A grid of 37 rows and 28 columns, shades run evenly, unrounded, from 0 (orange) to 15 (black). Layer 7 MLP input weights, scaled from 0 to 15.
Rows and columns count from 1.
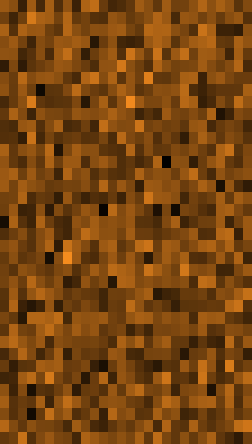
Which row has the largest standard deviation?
32
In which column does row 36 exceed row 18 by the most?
13
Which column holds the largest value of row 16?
25
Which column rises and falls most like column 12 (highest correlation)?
20
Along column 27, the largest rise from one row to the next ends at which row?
37
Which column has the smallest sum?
15
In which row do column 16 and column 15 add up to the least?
9
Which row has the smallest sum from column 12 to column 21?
23
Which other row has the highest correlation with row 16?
3
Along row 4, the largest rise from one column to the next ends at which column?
11
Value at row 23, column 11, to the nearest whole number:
5
